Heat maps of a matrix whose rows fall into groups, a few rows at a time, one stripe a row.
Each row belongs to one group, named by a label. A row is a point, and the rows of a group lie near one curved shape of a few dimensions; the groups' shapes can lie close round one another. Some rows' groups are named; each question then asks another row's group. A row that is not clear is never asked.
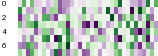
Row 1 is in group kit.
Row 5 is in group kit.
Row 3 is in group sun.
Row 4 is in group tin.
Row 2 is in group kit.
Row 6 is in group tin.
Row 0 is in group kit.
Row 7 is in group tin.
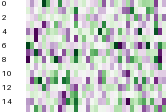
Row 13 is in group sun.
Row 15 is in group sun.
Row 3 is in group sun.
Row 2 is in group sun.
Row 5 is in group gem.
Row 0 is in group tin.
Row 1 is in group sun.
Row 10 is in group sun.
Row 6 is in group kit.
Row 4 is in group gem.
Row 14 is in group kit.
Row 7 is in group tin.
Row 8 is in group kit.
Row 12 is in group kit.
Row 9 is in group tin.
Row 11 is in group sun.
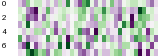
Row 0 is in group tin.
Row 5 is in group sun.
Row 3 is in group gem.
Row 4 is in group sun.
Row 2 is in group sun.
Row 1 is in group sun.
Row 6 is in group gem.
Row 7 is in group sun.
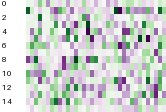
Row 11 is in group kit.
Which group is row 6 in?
kit
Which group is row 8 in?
tin
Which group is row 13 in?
sun
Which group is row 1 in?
kit
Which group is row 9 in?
sun
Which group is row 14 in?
kit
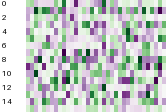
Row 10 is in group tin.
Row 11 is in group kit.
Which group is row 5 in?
kit
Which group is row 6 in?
tin
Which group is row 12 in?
sun
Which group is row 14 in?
tin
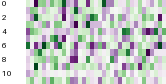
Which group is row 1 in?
sun
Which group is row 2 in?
tin
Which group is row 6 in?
tin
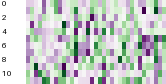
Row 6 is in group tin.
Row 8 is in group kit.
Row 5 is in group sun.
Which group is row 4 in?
sun
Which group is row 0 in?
sun
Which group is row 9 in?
gem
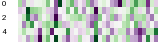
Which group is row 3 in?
sun
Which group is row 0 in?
kit
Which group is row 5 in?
sun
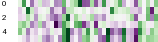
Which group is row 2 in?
sun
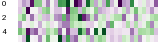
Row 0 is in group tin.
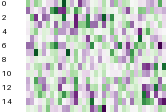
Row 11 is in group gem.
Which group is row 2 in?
sun
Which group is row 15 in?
sun
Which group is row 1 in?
kit
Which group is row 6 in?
kit
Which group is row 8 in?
kit
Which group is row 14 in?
kit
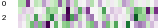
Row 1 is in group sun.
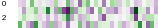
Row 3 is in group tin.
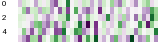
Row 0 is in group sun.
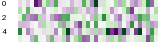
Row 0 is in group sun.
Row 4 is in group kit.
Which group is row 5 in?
sun
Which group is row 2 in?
sun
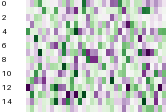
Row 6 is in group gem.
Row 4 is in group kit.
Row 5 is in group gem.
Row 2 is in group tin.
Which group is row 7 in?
tin
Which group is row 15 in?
kit
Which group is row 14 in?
kit
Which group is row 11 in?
sun
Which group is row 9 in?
sun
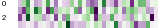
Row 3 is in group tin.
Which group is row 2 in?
tin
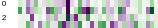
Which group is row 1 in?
tin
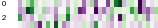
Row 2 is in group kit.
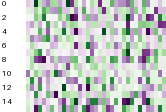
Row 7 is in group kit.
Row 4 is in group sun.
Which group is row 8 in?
sun
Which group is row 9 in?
kit
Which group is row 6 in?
sun
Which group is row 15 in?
tin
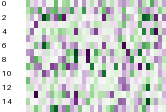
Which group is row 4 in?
sun
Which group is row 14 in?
kit
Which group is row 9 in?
kit
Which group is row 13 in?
gem
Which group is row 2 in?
tin
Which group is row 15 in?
kit
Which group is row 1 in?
tin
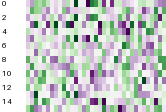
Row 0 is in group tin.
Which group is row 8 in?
kit
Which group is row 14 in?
sun
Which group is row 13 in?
gem
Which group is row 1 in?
kit
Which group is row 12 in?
gem
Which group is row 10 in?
tin
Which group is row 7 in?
tin
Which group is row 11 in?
sun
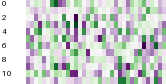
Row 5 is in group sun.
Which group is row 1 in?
kit
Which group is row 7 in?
tin
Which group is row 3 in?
tin
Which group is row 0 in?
kit
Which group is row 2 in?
sun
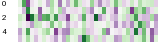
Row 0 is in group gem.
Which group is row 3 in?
kit
